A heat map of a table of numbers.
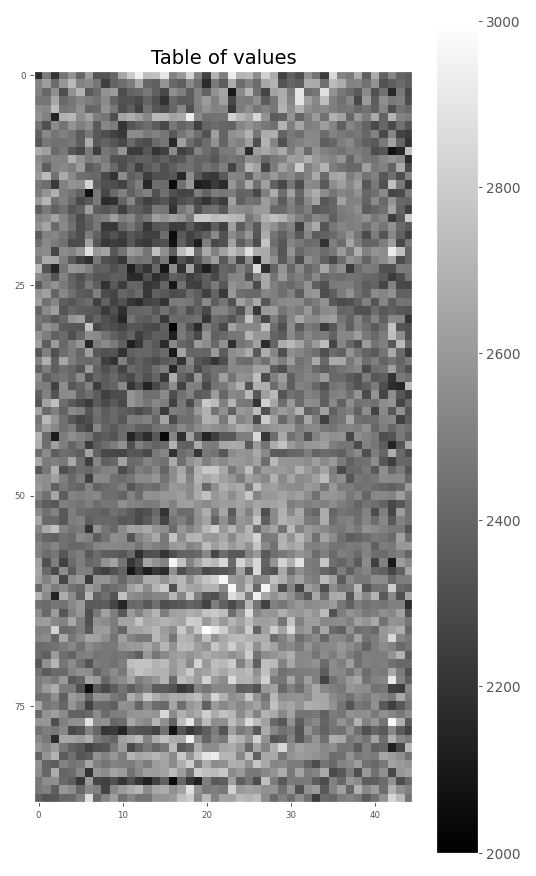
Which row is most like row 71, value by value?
68
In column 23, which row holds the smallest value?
2
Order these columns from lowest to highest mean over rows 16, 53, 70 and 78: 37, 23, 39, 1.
39, 1, 37, 23
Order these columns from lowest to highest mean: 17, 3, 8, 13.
8, 13, 3, 17
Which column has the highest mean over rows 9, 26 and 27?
0
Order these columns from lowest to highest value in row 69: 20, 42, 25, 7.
7, 42, 20, 25
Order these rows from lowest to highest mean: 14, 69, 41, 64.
14, 41, 69, 64
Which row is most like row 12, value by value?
34
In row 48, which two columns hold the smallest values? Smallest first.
6, 37
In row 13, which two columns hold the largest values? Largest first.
6, 42
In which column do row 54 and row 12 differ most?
21
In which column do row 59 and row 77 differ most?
42
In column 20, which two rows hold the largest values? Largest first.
66, 81
